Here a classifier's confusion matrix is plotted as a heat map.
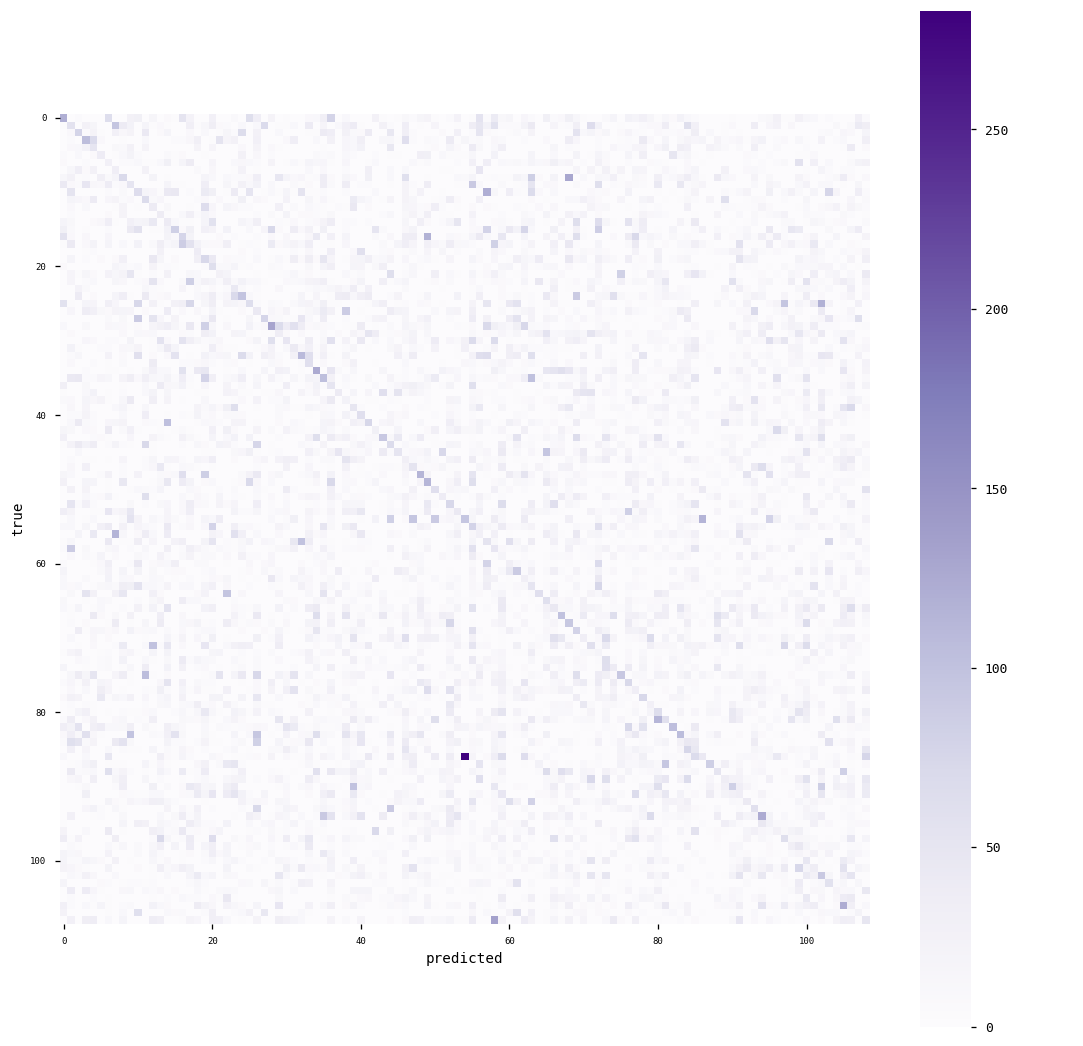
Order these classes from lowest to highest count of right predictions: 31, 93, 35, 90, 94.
31, 93, 90, 35, 94
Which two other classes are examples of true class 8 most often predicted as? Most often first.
68, 63
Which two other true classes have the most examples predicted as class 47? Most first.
54, 101
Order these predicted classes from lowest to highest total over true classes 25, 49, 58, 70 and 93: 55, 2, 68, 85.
2, 68, 85, 55
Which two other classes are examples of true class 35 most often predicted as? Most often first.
63, 19
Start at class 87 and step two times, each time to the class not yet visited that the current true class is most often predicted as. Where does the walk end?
80
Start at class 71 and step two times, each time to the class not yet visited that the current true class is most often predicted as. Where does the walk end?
19
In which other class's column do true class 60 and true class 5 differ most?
57
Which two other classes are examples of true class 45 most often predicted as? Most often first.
65, 51
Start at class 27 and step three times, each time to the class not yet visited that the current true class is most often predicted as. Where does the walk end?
32
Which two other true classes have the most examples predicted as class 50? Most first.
54, 81
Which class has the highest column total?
55
